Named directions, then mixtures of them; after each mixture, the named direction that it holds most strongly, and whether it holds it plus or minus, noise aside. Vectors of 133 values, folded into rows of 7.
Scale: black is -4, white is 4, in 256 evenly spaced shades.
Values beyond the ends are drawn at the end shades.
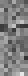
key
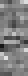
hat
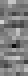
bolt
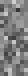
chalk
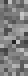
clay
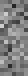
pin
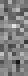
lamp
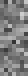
clay, plus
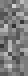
pin, minus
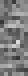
bolt, minus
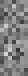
pin, minus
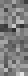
key, plus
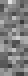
bolt, plus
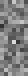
chalk, plus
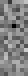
lamp, minus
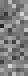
pin, minus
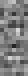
bolt, plus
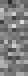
bolt, minus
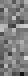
key, minus
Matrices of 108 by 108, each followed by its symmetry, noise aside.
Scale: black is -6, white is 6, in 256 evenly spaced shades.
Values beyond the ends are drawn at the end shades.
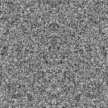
mirrored left to right.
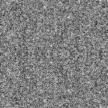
mirrored top to bottom.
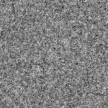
symmetric across the other diagonal.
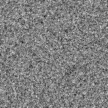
symmetric.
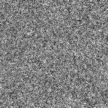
no symmetry.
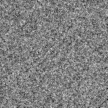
symmetric.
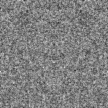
mirrored left to right.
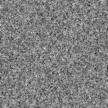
same after a half turn.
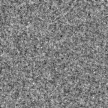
no symmetry.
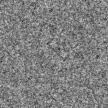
symmetric across the other diagonal.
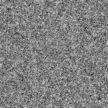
same after a half turn.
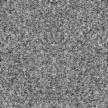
mirrored left to right.
